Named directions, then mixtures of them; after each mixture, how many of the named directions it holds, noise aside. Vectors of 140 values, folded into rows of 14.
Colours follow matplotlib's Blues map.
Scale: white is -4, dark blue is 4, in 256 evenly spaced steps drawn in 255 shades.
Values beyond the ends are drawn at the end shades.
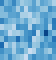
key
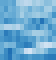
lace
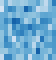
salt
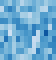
two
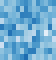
one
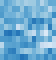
two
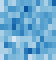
three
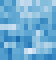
two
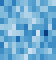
one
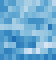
two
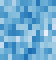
one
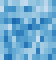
two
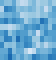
three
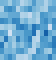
two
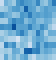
three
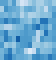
three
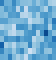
one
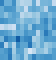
two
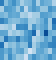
one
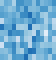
one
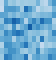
three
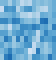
three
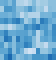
three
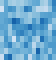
one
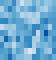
three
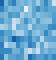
three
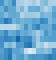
two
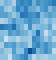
two
